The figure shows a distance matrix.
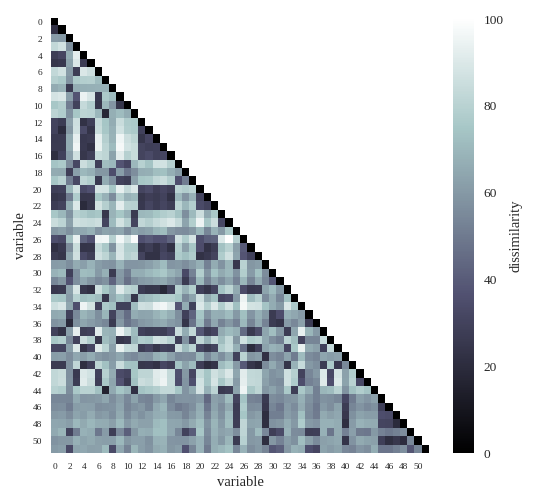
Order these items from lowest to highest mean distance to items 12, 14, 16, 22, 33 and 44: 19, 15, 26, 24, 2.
15, 26, 2, 24, 19
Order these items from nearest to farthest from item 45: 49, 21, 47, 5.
47, 21, 49, 5
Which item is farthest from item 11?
26
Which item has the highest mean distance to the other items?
24
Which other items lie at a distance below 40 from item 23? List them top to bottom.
7, 11, 24, 33, 44
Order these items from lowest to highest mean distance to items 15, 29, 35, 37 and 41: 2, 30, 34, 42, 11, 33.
2, 30, 33, 11, 42, 34
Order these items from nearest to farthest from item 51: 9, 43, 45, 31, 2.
2, 31, 45, 43, 9
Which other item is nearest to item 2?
36
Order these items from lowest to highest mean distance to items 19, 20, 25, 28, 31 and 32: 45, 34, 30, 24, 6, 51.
45, 51, 30, 6, 34, 24
